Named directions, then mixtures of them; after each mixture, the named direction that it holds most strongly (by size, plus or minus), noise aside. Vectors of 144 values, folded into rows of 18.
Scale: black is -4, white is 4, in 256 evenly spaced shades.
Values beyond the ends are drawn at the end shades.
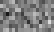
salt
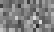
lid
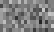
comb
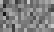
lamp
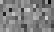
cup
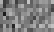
lamp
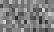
comb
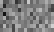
lamp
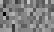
lamp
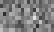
lid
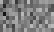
lamp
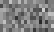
comb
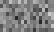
comb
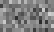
comb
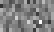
lid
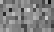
cup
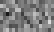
salt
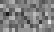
salt
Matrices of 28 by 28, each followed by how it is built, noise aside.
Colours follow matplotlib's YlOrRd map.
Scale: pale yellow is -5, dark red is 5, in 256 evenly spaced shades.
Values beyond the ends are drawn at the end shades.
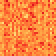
blocks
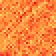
Hankel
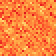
Toeplitz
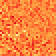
lower triangular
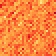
Hankel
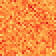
Toeplitz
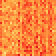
blocks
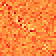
banded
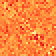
banded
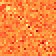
banded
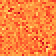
banded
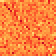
diagonal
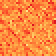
Toeplitz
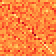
diagonal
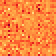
uneven columns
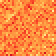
Hankel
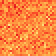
Hankel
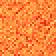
Hankel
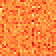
uneven columns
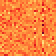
uneven columns
